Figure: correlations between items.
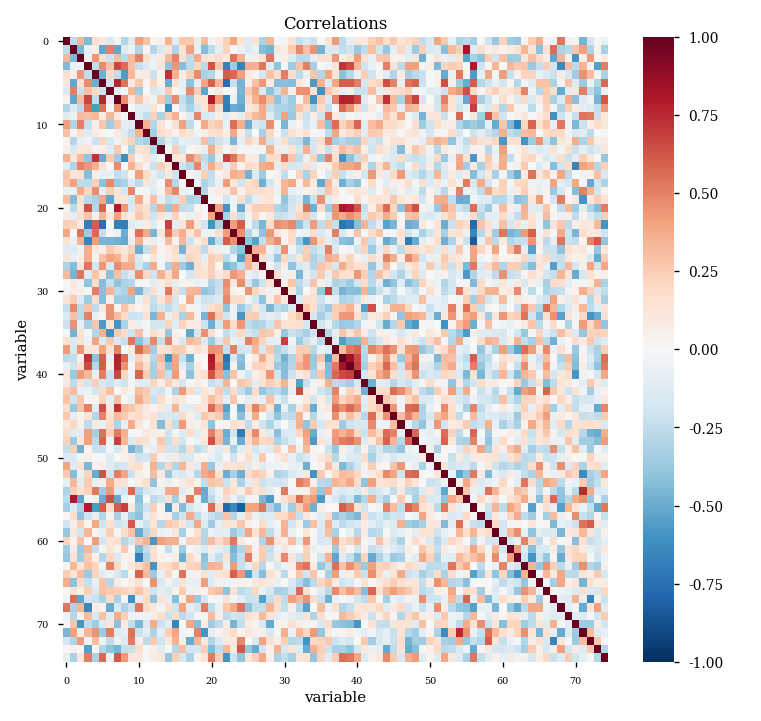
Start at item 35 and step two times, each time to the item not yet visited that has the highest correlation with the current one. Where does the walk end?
68
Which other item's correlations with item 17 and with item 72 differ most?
67
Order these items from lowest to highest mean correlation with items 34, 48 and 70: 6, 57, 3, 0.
3, 0, 6, 57
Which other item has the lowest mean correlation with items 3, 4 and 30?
19
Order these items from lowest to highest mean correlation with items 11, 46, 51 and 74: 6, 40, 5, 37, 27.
27, 6, 40, 5, 37
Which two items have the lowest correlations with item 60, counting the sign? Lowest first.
12, 70
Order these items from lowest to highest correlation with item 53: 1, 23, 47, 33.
23, 47, 1, 33
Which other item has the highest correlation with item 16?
64
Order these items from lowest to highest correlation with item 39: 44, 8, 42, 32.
42, 32, 8, 44
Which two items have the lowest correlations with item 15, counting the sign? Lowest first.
70, 67
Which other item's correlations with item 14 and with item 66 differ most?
22
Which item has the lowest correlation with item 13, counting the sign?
46
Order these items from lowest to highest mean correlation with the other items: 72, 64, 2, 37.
72, 64, 2, 37
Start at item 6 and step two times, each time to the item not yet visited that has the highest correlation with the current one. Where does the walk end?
1
